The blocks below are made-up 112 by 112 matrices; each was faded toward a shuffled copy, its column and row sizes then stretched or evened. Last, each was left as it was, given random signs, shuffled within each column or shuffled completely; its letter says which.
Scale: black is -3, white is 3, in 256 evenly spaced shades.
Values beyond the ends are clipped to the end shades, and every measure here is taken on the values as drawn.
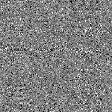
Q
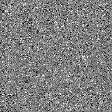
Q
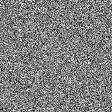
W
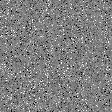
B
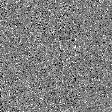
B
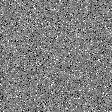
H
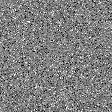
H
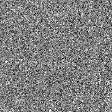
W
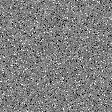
H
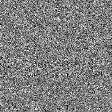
W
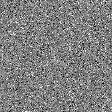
B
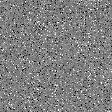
B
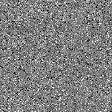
Q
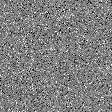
H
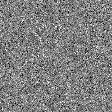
B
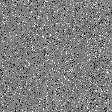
B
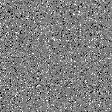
Q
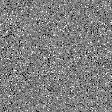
Q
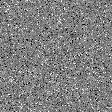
H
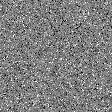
H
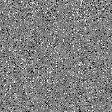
Q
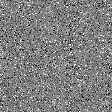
W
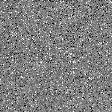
W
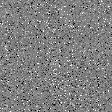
Q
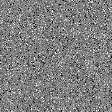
W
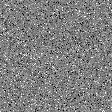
H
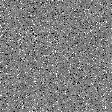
B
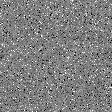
H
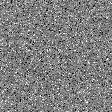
H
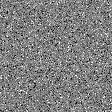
H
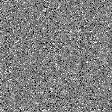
Q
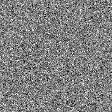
W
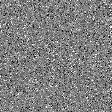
B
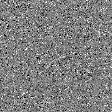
W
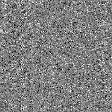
Q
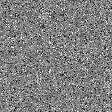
B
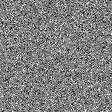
H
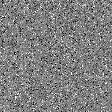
B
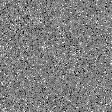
B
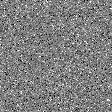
H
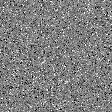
H
